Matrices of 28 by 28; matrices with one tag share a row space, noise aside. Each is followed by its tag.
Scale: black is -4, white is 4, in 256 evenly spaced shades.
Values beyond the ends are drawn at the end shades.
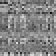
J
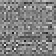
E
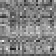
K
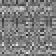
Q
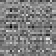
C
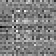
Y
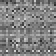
Y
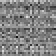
Q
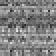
J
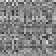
E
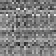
Y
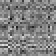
J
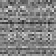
J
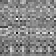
J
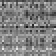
Q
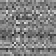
Y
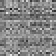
C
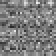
K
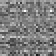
K
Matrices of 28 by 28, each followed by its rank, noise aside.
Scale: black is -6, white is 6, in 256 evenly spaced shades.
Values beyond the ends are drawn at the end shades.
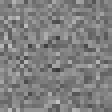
five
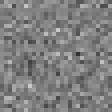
five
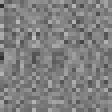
three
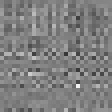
three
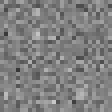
five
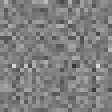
five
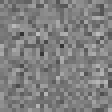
six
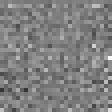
five
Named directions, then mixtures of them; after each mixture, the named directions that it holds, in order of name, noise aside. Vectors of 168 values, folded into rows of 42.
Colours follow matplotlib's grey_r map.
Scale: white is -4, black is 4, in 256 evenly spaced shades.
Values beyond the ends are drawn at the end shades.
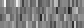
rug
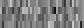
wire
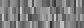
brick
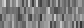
brick, rug, wire.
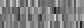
brick, rug, wire.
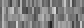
brick, wire.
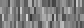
brick.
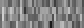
brick, wire.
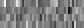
rug.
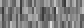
brick, wire.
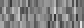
brick, wire.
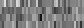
rug, wire.
